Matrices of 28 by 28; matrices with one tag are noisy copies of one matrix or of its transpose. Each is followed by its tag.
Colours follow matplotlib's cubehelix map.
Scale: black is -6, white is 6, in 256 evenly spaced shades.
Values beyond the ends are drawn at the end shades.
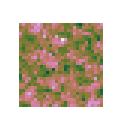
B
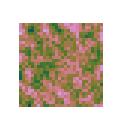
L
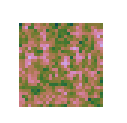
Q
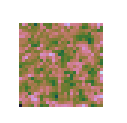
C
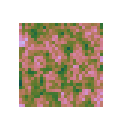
B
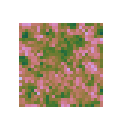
L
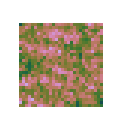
Q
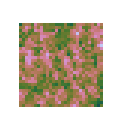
Q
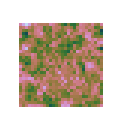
L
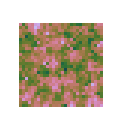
B
